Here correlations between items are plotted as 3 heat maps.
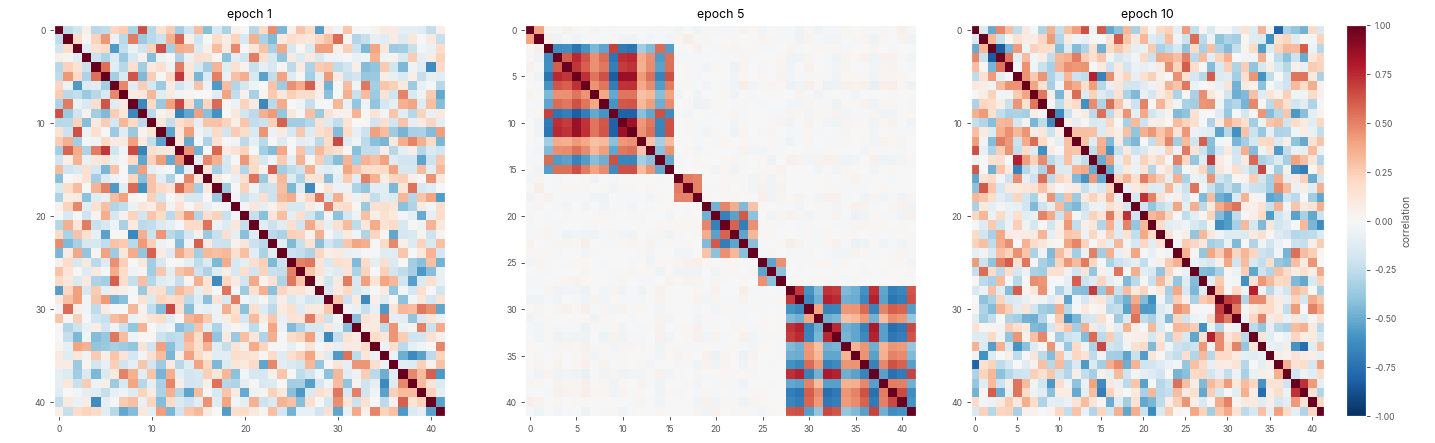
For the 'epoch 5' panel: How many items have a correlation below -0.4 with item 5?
3
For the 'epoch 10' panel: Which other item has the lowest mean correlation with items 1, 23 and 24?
35
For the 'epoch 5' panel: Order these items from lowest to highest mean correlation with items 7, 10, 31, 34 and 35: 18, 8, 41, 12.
41, 18, 12, 8
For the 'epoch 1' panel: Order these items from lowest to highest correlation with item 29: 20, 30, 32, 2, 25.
25, 20, 32, 30, 2
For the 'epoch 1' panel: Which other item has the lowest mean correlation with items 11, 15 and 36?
8
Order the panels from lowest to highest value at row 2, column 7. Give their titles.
epoch 5, epoch 1, epoch 10
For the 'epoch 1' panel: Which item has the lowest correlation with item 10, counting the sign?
3
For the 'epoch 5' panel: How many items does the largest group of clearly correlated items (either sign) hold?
14
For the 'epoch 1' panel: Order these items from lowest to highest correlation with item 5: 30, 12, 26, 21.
21, 26, 30, 12
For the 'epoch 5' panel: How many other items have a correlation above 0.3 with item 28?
5
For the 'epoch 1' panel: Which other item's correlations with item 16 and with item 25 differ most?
26
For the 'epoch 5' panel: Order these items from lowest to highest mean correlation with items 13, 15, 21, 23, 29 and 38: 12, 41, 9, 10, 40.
9, 40, 41, 12, 10
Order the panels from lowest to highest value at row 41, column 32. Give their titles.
epoch 10, epoch 1, epoch 5
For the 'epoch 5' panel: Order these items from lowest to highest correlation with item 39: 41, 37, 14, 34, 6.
37, 41, 14, 6, 34
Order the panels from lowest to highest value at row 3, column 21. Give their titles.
epoch 10, epoch 5, epoch 1
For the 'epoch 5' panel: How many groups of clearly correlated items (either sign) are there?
6
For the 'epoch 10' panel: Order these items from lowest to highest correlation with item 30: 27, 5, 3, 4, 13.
5, 27, 13, 4, 3
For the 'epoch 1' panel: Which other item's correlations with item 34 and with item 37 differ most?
41
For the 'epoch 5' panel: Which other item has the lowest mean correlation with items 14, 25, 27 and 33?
26
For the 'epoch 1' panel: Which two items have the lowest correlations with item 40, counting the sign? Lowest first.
4, 41
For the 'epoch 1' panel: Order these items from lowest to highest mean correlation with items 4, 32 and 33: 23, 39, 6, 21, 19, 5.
21, 19, 5, 39, 6, 23
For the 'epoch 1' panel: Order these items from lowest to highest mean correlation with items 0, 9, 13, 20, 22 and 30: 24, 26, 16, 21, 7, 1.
16, 21, 24, 1, 7, 26
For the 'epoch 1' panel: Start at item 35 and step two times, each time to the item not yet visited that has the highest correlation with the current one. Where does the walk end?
27
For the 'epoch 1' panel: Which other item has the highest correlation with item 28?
18
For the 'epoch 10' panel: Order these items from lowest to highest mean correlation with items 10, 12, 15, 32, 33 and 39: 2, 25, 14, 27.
2, 27, 14, 25
